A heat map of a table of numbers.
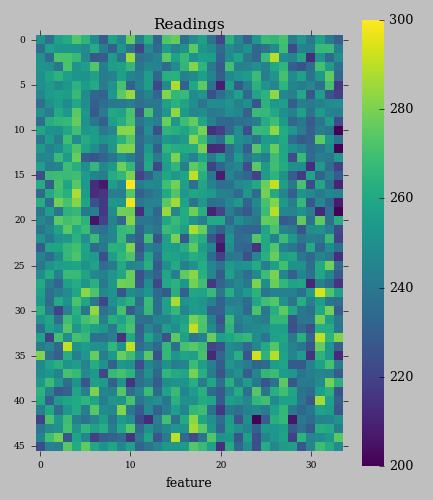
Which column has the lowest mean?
20
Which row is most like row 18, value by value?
16
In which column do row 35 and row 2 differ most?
24
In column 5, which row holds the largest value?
28
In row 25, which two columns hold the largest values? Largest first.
32, 27
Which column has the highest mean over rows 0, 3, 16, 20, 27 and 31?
10
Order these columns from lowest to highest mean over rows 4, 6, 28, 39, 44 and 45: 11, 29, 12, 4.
11, 29, 12, 4
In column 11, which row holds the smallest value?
19
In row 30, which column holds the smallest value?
2
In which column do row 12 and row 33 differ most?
33
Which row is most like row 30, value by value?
39
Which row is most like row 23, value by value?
15
